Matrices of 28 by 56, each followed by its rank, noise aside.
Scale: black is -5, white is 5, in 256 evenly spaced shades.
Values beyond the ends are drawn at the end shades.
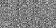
six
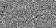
six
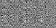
six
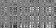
two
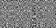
six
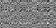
three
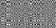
two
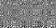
three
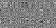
four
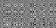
two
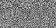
six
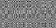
two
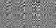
two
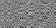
four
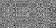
four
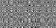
four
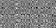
four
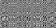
three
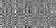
three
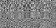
four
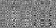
three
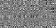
three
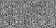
six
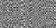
four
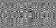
three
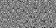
six
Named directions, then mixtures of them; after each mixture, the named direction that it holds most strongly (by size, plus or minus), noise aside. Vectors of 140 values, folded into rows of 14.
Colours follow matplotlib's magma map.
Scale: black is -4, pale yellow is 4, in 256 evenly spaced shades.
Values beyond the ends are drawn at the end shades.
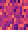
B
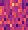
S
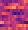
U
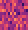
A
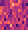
S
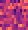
B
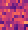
U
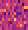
A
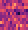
A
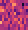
A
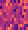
B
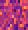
B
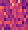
S
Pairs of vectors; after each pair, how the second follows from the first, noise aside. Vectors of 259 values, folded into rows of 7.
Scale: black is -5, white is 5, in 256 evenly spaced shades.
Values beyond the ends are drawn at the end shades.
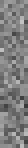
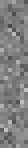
wrapped around, partly zeroed.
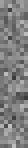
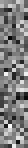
scaled up.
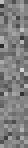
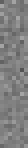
negated, shrunk.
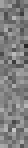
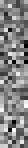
scaled up.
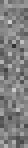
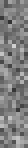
negated.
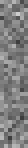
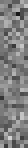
negated.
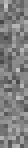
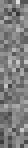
wrapped around.
